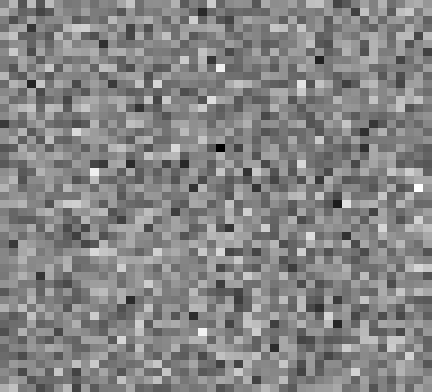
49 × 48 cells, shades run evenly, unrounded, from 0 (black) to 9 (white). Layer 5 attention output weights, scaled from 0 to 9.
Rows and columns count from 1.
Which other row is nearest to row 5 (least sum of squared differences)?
2
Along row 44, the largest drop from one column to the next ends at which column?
31
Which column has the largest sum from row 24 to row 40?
43
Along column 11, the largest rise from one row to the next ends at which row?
22
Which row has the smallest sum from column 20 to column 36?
23
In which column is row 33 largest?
27
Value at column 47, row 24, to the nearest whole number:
9
